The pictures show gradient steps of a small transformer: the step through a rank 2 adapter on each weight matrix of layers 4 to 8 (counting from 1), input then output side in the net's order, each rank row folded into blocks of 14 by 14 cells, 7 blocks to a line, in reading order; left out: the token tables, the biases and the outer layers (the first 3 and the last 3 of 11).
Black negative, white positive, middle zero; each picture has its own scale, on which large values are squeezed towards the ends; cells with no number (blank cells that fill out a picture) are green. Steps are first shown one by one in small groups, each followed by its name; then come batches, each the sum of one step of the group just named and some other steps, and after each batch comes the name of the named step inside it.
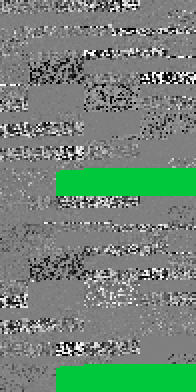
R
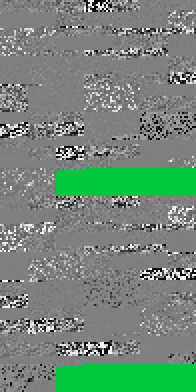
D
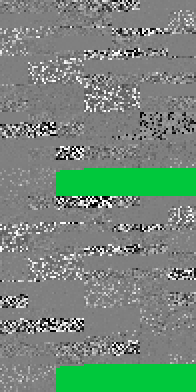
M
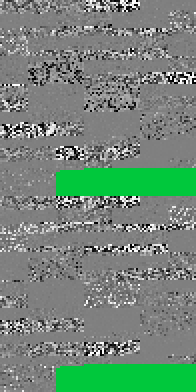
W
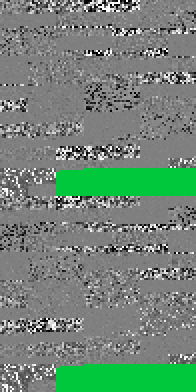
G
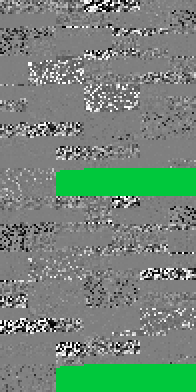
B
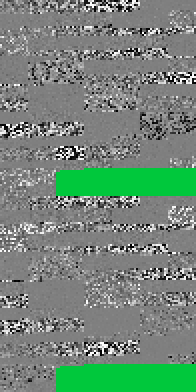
W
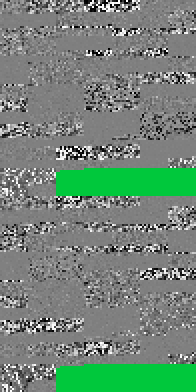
G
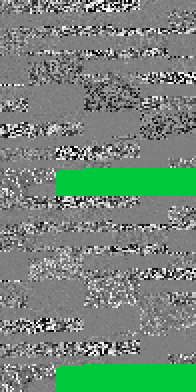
G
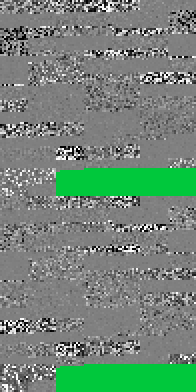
G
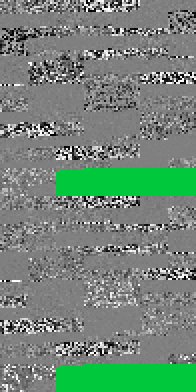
R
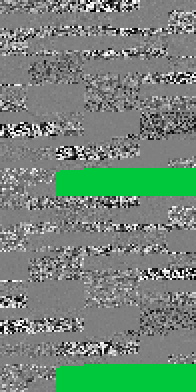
D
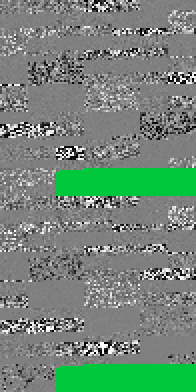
D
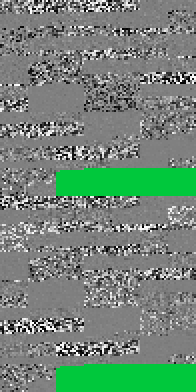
R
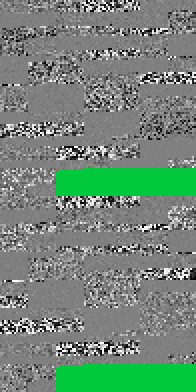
D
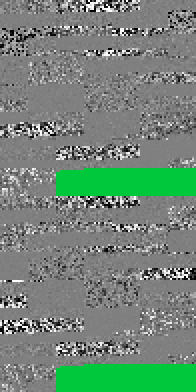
G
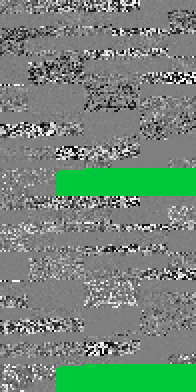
W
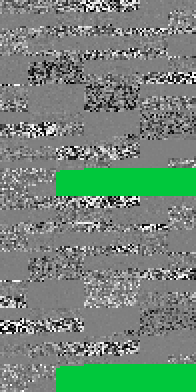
W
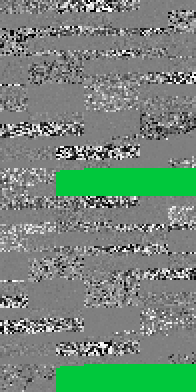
D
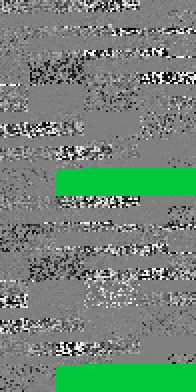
R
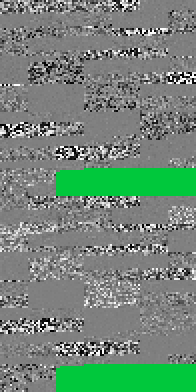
W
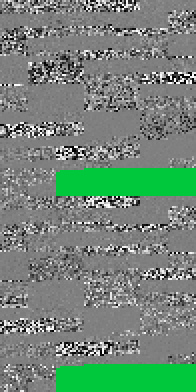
R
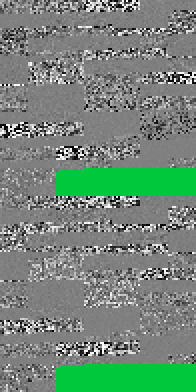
W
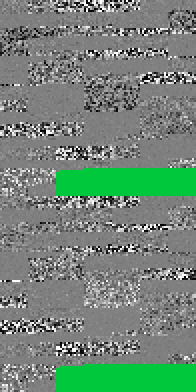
G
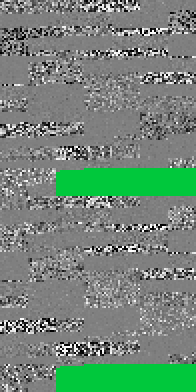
G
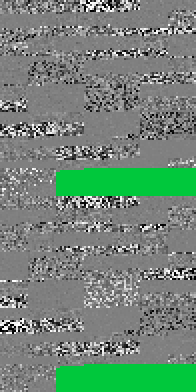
D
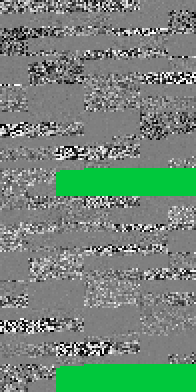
D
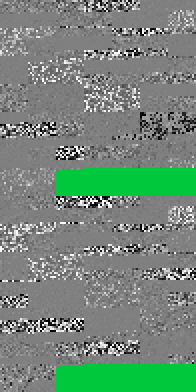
M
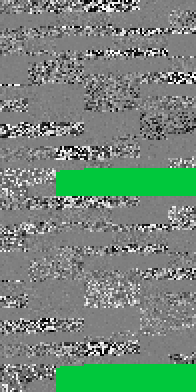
G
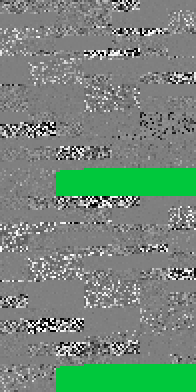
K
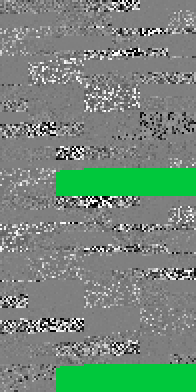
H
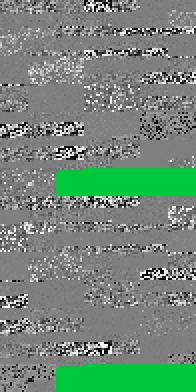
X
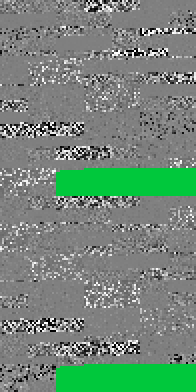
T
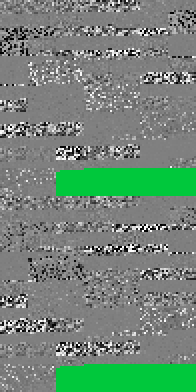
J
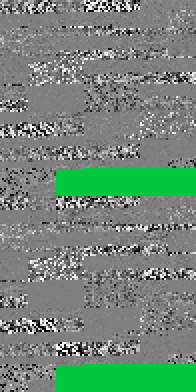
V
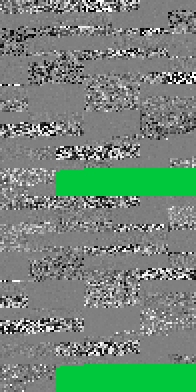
T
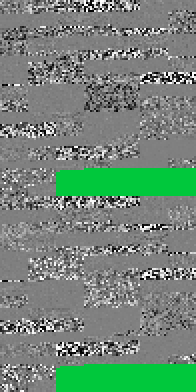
V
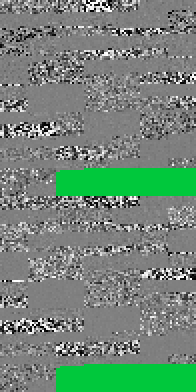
V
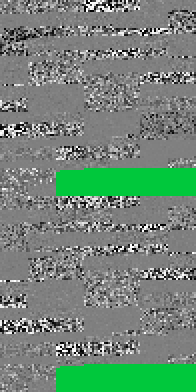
J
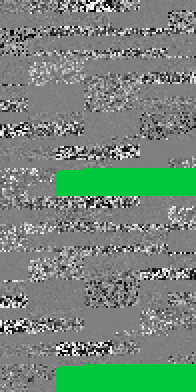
X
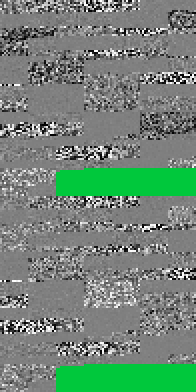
J
